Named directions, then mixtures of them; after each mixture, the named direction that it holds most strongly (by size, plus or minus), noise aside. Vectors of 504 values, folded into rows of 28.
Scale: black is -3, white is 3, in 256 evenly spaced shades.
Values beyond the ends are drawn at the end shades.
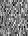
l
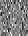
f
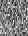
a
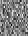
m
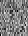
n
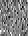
f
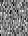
n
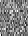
n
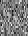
m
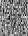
l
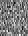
f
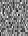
m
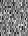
n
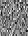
f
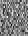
m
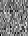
n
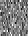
f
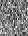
a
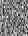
m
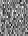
m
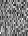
m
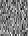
f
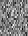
l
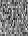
a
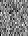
n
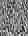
n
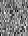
n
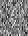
l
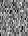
n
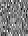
f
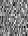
l
